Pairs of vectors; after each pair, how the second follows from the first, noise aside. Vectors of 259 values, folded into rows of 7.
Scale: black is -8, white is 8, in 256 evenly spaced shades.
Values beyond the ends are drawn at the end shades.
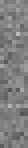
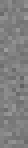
wrapped around, negated, shrunk.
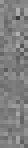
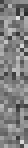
negated, scaled up.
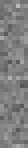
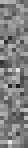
reversed, scaled up.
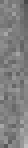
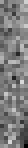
negated, scaled up.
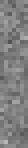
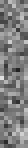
negated, scaled up.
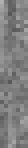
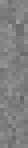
wrapped around, shrunk.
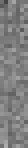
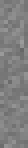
wrapped around, shrunk.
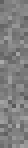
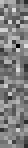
reversed, scaled up.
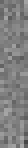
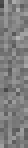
reversed.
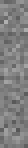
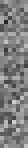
negated, scaled up.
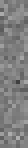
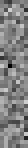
reversed, scaled up.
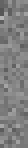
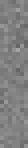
wrapped around, shrunk.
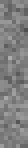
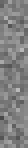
reversed.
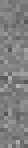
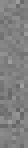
wrapped around, negated, shrunk.
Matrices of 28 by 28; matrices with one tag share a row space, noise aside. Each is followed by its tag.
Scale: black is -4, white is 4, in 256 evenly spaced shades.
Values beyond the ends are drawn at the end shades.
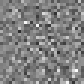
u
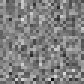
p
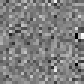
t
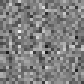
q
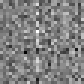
u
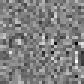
t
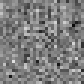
u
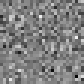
t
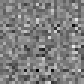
u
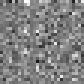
u
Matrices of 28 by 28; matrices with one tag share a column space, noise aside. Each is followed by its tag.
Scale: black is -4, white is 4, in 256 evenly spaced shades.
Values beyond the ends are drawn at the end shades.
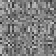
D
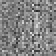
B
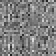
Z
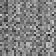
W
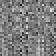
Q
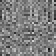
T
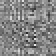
T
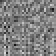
Q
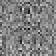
Z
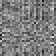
T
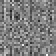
T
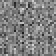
D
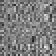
Z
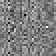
T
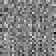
Q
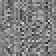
T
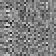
T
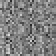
D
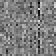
D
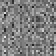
Q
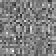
D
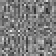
Z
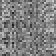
B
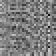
W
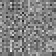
W
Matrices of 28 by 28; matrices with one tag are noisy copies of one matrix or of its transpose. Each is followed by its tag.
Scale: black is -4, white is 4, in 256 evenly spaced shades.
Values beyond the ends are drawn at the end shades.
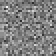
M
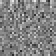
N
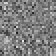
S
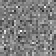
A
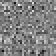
S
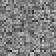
A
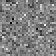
S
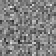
A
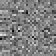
N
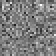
S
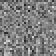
S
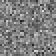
A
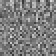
N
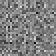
M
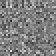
M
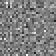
M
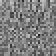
N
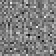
M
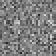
A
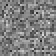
A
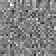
N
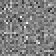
M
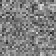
S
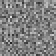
M
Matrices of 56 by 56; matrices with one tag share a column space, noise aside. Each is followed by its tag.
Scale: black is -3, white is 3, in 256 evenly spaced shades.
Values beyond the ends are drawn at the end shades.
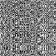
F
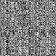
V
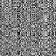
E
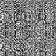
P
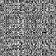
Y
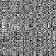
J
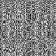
P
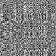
P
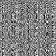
P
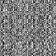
Y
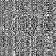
J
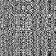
J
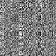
E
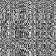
P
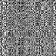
V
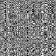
P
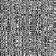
J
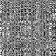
P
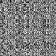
Y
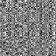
E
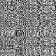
V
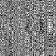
J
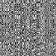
Y
